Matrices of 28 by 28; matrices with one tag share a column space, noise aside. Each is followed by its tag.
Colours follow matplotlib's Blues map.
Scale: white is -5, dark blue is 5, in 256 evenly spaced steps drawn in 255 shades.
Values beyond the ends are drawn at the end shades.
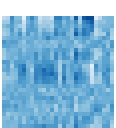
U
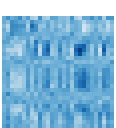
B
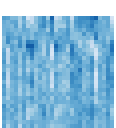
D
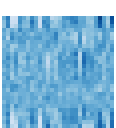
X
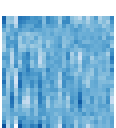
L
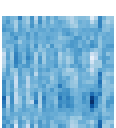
L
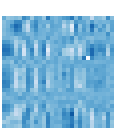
B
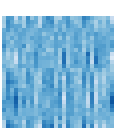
L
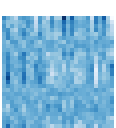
U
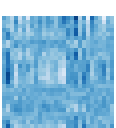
U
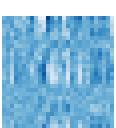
U
